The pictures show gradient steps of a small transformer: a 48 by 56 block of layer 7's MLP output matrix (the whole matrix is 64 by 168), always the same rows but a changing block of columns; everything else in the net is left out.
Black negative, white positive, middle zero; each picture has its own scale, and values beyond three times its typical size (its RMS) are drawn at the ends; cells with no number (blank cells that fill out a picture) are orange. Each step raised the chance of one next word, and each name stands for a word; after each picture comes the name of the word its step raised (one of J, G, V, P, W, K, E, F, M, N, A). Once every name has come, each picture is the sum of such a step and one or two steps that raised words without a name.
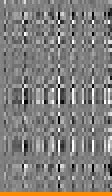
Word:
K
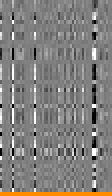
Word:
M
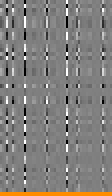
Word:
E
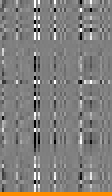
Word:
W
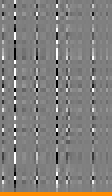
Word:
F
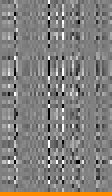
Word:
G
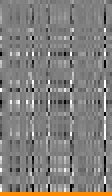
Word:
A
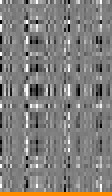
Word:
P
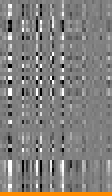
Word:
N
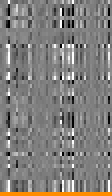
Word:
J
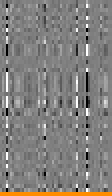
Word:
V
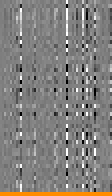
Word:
M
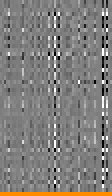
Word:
W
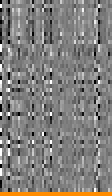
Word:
A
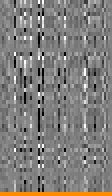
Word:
G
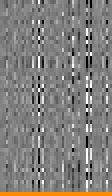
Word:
N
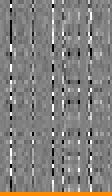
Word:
A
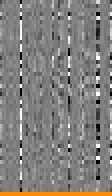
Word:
G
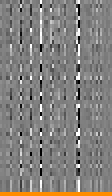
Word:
J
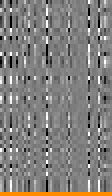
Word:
J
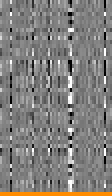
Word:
M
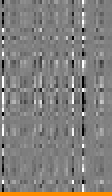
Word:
A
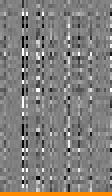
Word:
F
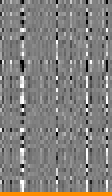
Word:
F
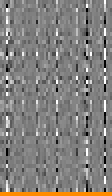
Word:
A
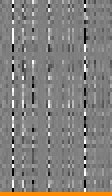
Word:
V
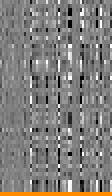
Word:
J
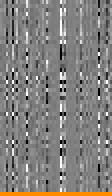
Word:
N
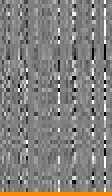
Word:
F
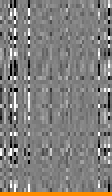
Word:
M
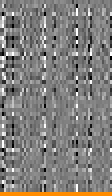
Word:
J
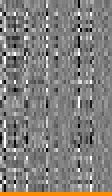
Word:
W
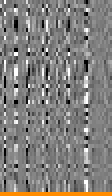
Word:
E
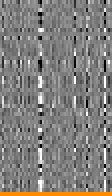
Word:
V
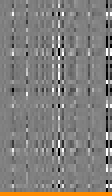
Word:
M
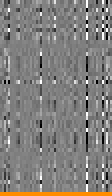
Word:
W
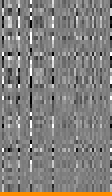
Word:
E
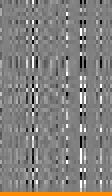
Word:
G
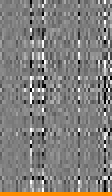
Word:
F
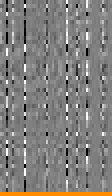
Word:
M
